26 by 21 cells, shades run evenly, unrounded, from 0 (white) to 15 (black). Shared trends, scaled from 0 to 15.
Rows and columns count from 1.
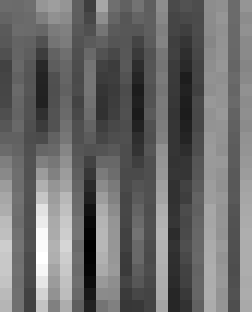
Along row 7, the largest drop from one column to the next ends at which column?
18
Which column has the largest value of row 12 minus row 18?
4
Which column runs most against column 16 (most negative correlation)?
8
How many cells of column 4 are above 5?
15
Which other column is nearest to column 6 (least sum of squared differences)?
14
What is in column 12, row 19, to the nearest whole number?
9
